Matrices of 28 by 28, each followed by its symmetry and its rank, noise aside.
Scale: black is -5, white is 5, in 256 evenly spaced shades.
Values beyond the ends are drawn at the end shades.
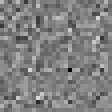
symmetric, rank six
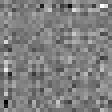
antisymmetric, rank four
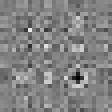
symmetric, rank three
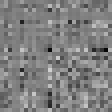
symmetric, rank three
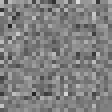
no symmetry, rank four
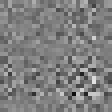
no symmetry, rank three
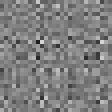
no symmetry, rank three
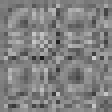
symmetric, rank three
